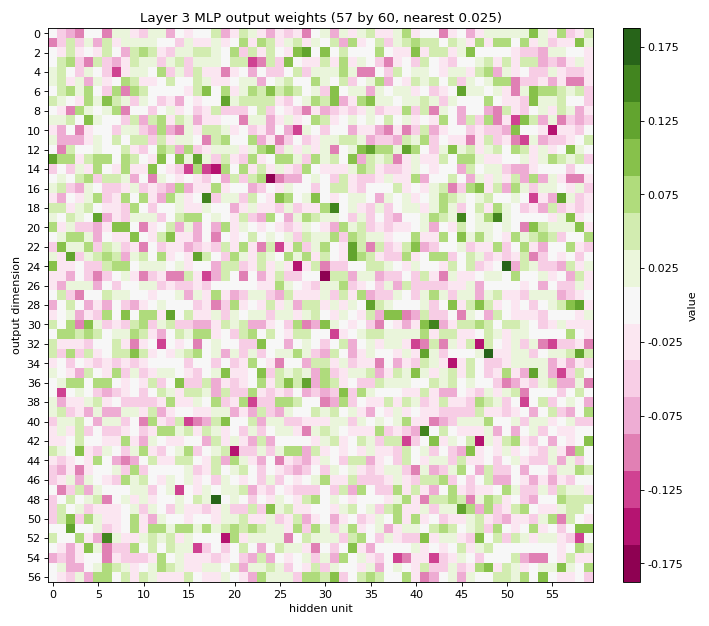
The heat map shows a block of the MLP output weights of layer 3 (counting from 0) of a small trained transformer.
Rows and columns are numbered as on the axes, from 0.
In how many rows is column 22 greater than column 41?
21
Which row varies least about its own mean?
26
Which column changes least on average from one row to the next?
32
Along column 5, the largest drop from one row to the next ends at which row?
20
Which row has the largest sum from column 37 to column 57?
12
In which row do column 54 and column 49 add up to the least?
9
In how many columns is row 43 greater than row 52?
20
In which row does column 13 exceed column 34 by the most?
29
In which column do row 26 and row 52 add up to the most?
6
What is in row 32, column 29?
0
